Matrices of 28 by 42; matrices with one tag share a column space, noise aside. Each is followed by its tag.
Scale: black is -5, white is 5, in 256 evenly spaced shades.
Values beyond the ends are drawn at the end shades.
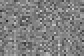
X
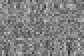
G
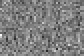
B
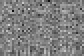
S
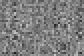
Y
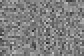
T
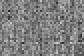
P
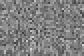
S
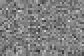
S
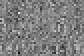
Y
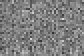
S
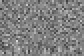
S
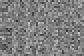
T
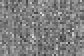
P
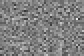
X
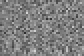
S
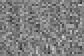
Y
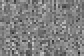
G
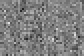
P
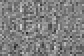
Y
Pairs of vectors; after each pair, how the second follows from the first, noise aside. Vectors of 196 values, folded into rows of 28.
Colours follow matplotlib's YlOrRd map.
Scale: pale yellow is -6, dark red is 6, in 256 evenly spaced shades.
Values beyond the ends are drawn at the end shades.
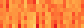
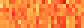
wrapped around, negated.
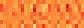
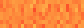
shrunk.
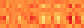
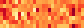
wrapped around, negated, scaled up.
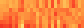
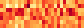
wrapped around, negated, scaled up.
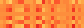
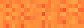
wrapped around, shrunk.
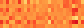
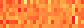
sign-scrambled.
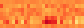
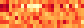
reversed, negated, scaled up.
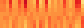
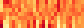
reversed, negated, scaled up.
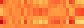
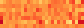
sign-scrambled.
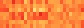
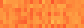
wrapped around, shrunk.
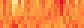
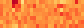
sign-scrambled.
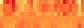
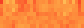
negated, shrunk.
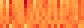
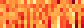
reversed, negated, scaled up.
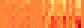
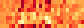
wrapped around, negated, scaled up.
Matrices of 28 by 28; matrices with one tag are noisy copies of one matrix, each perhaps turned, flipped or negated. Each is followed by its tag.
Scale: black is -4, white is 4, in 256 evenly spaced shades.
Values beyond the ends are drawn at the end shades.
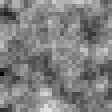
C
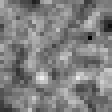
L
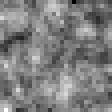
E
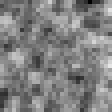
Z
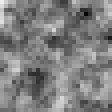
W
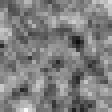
L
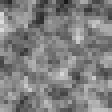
Z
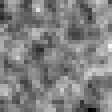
Z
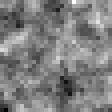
E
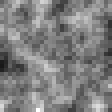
C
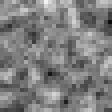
Z
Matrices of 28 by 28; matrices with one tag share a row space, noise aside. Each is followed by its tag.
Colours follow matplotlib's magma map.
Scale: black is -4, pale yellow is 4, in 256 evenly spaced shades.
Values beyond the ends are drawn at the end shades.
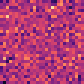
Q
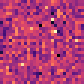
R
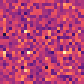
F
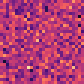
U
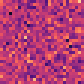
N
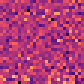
Q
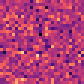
U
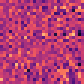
N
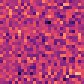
N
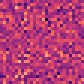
F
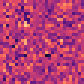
F
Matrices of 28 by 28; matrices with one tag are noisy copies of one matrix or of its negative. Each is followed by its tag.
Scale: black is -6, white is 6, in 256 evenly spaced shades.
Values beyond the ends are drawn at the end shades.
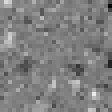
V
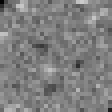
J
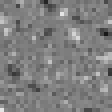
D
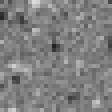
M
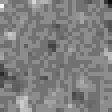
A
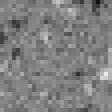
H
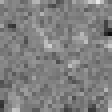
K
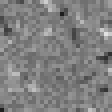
D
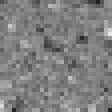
K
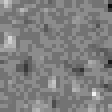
V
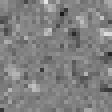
D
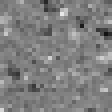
D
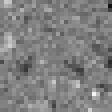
V
